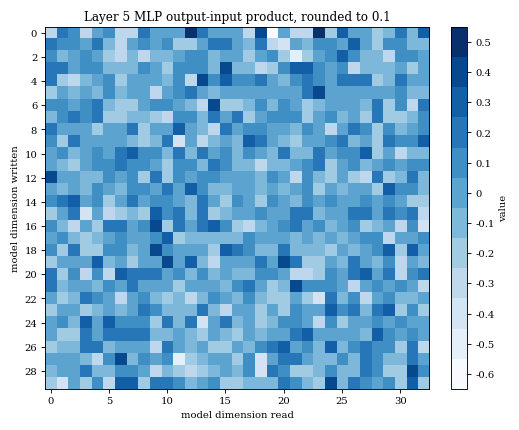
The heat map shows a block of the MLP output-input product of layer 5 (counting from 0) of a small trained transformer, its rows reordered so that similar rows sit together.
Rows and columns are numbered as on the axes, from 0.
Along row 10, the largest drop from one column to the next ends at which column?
28
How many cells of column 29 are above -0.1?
20
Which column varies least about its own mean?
16
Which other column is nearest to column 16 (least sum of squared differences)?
2
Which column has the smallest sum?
30
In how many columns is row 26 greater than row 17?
15
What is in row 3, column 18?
-0.3
